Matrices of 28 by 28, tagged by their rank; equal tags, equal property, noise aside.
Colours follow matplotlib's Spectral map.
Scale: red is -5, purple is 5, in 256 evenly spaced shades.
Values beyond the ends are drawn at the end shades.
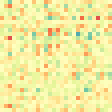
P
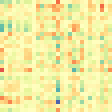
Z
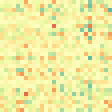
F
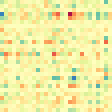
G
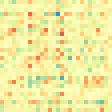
Z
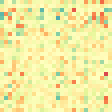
G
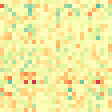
P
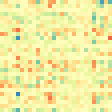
P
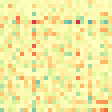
G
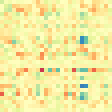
Z
